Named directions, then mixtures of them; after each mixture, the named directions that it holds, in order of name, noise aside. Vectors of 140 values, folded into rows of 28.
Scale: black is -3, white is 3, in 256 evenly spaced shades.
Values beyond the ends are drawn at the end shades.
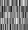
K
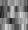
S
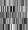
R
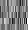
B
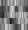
S.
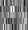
K, R, S.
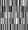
K.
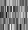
R, S.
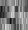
S.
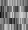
R, S.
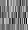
B.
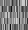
B, K.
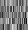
B, K, R.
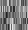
B, K, R.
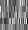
B.
